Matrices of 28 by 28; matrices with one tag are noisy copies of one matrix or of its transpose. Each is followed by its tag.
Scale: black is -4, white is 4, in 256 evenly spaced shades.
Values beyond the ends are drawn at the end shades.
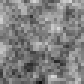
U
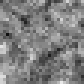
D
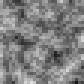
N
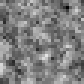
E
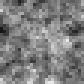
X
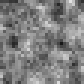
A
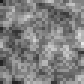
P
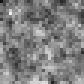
P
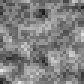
A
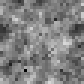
X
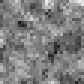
D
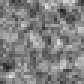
E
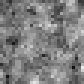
A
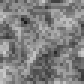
D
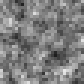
N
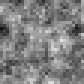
X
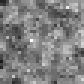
P
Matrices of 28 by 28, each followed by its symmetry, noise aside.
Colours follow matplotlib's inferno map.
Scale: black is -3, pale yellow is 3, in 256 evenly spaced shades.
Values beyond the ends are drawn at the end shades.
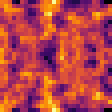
mirrored top to bottom.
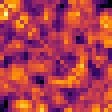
symmetric.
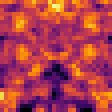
mirrored left to right.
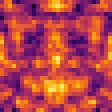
mirrored left to right.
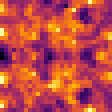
mirrored top to bottom.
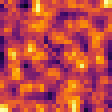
same after a half turn.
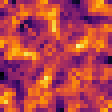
symmetric.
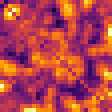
symmetric.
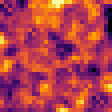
no symmetry.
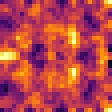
mirrored top to bottom.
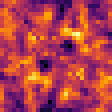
same after a half turn.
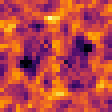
same after a half turn.
